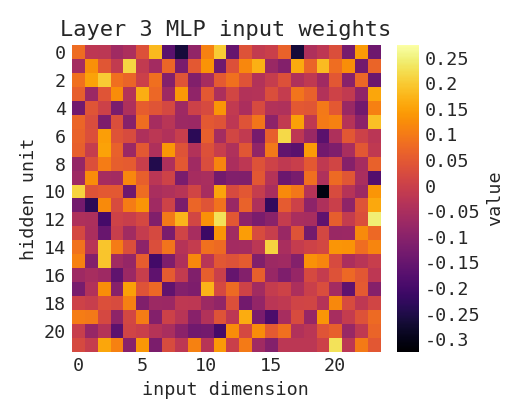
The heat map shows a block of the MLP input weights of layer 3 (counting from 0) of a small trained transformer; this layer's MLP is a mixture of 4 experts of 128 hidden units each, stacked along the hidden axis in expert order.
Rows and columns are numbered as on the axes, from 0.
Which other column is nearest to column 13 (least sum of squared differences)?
5
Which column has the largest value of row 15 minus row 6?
9
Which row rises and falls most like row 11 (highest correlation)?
21
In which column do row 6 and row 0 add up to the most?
16
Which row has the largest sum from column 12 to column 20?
1
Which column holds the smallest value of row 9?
23
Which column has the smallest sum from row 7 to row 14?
19
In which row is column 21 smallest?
17
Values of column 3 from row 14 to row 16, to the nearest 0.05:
0.1 -0.05 -0.15
